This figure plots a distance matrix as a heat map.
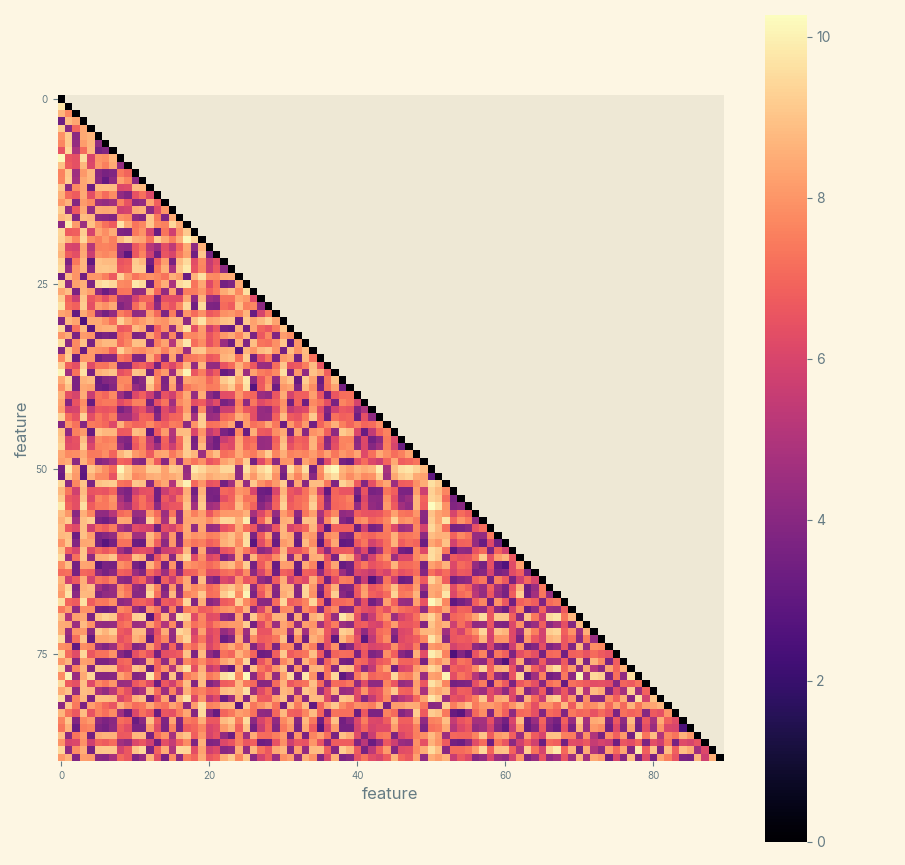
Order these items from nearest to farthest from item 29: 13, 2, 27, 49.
2, 49, 27, 13
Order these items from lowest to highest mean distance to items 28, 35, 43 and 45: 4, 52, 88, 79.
79, 4, 88, 52
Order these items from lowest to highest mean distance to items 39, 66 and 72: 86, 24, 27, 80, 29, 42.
29, 80, 42, 27, 86, 24
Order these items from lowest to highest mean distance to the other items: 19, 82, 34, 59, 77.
59, 77, 82, 34, 19
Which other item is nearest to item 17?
24
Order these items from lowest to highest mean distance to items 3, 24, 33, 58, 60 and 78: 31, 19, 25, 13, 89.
89, 13, 31, 25, 19
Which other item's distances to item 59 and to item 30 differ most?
3
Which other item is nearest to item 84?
85
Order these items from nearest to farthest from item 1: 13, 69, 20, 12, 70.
12, 70, 20, 13, 69
